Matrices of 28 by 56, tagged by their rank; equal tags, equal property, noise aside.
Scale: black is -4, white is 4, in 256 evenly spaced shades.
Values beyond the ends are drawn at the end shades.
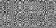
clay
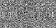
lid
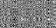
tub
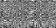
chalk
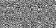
chalk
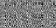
tub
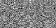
lid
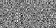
lid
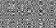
tub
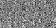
lid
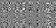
tub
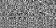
lid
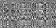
tub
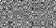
chalk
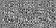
chalk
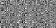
chalk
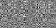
chalk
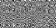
tub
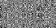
lid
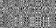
clay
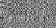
tub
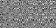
lid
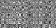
tub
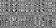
clay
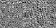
lid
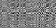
clay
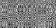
clay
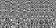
chalk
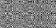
chalk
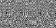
chalk
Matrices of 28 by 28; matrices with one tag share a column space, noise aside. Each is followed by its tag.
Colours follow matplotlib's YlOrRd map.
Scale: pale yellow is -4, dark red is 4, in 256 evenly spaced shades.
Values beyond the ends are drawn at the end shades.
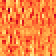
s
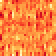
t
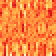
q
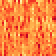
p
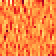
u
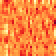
u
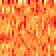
u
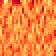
u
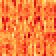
p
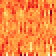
q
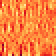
q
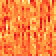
p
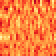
u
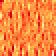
t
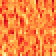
s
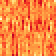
p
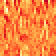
u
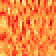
u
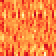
t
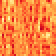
p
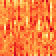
p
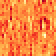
p
